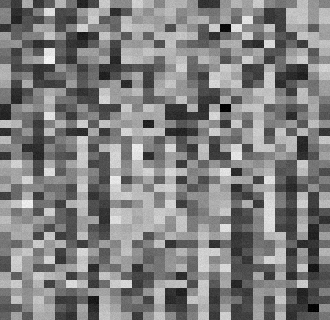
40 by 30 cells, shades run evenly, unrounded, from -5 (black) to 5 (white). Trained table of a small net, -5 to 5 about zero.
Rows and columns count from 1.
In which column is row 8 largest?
5
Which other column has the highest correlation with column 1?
16
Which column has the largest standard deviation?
28
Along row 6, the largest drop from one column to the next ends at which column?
26
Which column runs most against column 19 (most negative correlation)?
29
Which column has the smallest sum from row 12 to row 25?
4
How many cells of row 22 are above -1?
23
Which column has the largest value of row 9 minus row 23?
17
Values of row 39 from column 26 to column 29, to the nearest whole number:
1 -3 -3 -5
